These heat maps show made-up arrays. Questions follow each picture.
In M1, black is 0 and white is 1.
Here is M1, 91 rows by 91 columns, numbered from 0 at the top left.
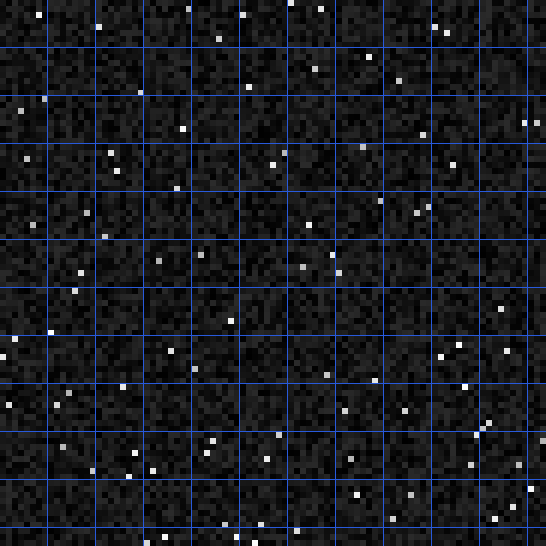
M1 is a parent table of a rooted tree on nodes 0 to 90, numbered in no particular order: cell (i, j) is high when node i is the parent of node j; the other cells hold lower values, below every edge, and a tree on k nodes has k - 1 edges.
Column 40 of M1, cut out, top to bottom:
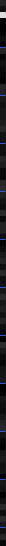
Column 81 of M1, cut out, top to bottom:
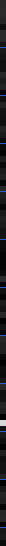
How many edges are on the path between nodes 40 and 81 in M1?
8
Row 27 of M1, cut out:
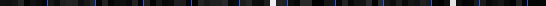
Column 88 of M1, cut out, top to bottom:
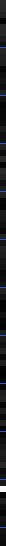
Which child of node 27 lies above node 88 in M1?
75
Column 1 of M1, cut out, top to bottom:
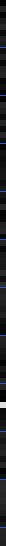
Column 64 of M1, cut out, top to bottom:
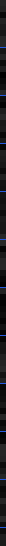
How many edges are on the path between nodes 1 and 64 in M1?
6
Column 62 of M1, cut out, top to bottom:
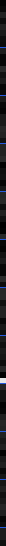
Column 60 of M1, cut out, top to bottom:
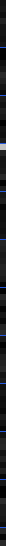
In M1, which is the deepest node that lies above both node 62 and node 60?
90
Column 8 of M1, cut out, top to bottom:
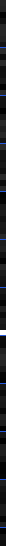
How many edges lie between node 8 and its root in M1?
9
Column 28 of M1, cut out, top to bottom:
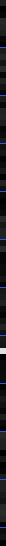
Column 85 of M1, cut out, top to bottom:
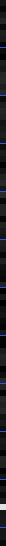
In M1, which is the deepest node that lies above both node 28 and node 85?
58
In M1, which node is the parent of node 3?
18
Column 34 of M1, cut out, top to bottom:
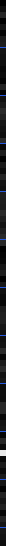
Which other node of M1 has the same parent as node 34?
22
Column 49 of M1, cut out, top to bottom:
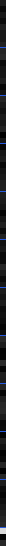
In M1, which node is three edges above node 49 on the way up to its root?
70
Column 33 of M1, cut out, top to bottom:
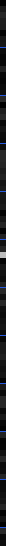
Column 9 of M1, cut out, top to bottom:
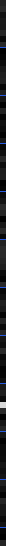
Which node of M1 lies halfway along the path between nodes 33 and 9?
59
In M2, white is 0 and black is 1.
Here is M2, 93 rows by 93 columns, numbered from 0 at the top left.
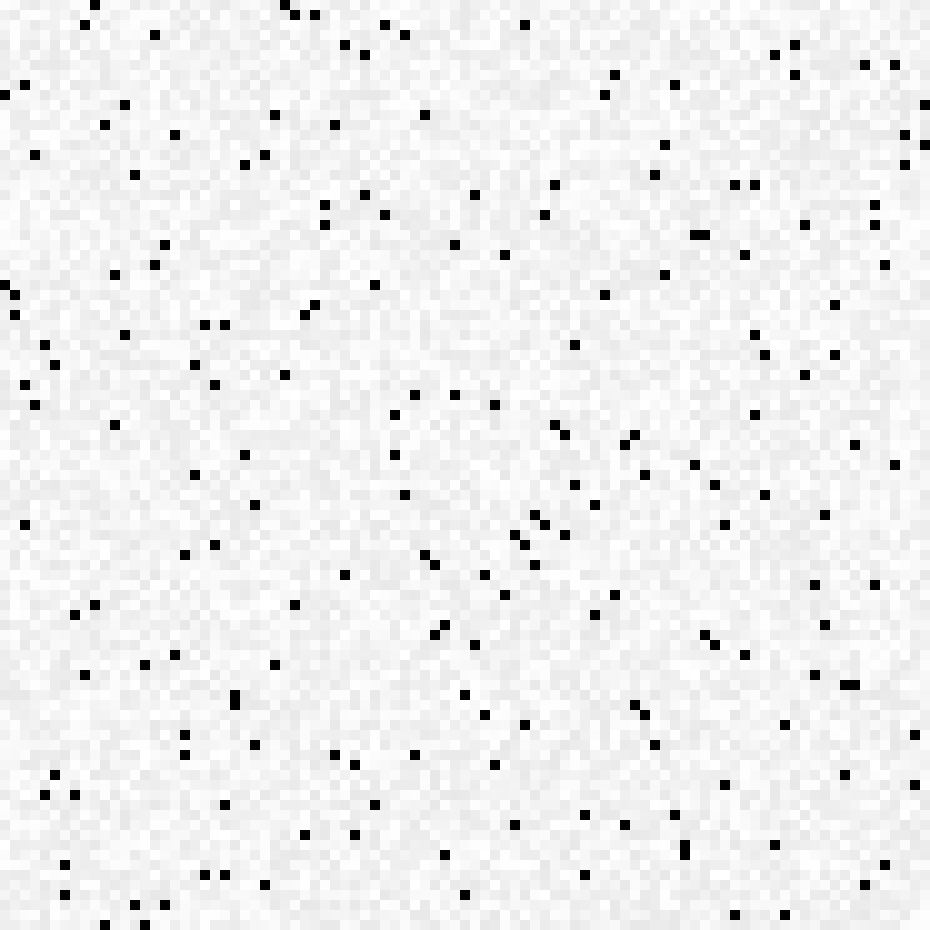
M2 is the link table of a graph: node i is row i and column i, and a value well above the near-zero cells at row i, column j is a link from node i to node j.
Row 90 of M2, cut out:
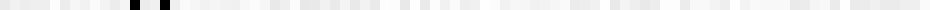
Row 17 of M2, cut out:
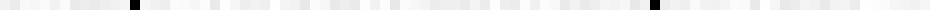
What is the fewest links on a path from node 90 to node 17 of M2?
2
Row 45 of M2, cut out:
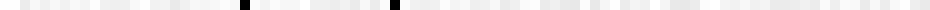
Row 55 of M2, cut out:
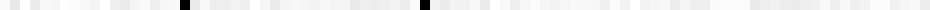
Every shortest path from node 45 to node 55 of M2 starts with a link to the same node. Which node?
node 39
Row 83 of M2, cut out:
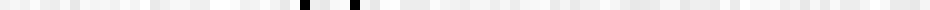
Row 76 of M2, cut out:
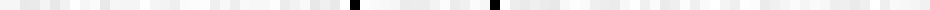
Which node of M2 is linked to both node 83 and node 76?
node 35
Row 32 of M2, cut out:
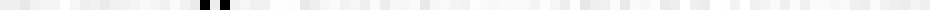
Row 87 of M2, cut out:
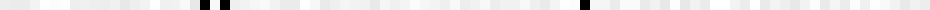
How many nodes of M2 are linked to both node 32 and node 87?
2
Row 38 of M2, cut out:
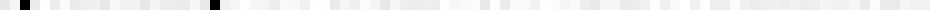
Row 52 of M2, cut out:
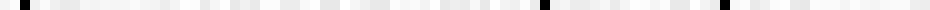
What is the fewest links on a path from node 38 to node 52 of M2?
2
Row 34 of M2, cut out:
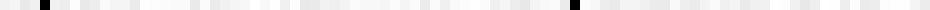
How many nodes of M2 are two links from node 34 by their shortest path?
2
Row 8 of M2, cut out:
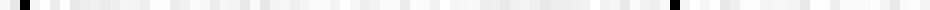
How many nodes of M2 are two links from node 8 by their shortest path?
3
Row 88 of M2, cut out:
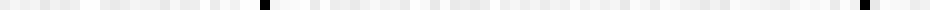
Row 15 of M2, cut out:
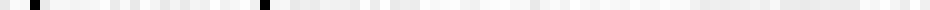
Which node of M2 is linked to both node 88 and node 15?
node 26
